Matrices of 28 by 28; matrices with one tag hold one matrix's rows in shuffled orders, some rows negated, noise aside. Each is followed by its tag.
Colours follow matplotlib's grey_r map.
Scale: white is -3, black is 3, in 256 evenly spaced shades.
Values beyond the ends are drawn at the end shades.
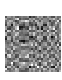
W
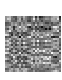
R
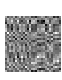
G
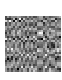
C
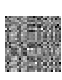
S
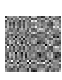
G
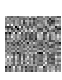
C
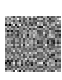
C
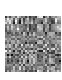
C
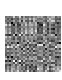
C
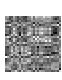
R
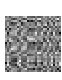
S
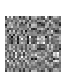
G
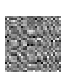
S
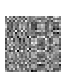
G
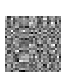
W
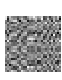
S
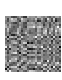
S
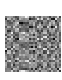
W
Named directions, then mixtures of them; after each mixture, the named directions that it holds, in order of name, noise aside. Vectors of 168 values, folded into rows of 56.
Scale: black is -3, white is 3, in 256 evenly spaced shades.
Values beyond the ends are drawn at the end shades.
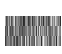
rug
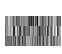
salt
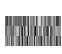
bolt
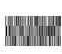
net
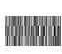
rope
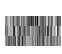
salt.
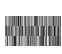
net, rope.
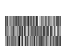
bolt, rope, salt.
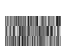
bolt, net, salt.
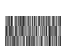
net, rug, salt.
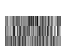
salt.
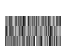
bolt, net, rug.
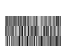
bolt, rope.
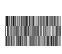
net.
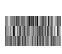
salt.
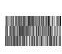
rug, salt.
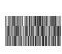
bolt, rope, rug.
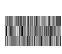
bolt, net, rug.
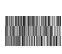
bolt, rug, salt.
